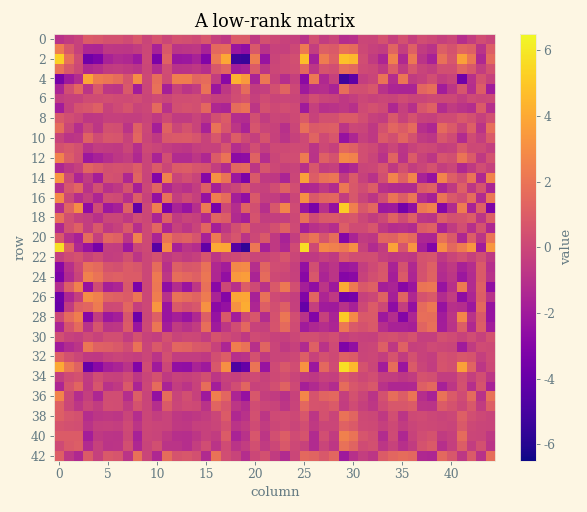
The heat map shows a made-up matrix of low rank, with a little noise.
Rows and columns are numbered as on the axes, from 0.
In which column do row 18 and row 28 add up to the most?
29
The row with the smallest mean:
17
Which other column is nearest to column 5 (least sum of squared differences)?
33
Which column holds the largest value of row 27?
19
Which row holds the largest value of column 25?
21
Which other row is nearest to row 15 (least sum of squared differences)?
35
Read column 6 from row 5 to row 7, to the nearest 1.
-1 0 0
